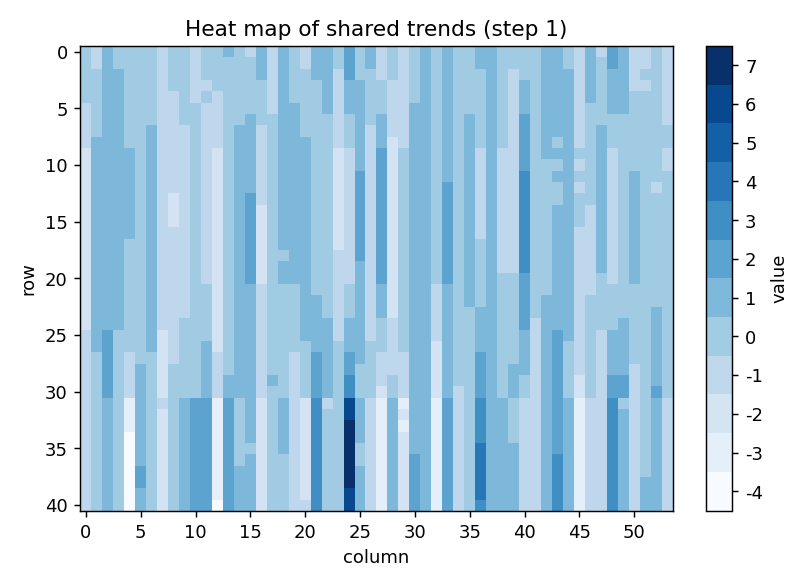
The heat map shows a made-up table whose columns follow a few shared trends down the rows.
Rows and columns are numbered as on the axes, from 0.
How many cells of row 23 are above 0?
20
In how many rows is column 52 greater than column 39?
27
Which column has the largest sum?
24
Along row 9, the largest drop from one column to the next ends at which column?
28
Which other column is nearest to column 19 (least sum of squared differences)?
47
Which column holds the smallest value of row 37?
4
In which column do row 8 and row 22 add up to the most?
40
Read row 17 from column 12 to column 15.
-2 0 1 2
